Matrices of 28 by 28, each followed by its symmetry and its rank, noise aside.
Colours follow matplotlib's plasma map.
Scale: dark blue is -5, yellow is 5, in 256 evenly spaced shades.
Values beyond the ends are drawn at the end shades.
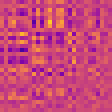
antisymmetric, rank two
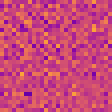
antisymmetric, rank four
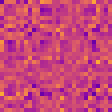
symmetric, rank three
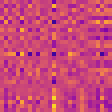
no symmetry, rank two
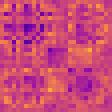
symmetric, rank three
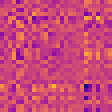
no symmetry, rank three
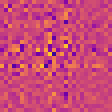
no symmetry, rank four
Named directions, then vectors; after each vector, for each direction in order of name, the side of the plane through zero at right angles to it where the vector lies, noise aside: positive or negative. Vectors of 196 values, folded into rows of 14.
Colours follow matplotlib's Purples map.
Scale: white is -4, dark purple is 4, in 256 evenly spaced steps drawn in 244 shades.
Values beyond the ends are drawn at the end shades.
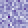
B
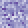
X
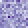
positive, negative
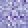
negative, negative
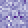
negative, negative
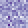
positive, positive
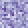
negative, positive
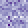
positive, positive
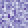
positive, negative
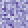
negative, positive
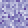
positive, negative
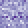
negative, negative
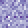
negative, negative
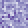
positive, negative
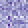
positive, positive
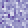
positive, negative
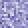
positive, negative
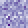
positive, positive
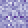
negative, negative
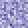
negative, positive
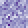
positive, positive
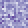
positive, negative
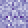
negative, negative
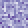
positive, negative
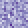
negative, positive
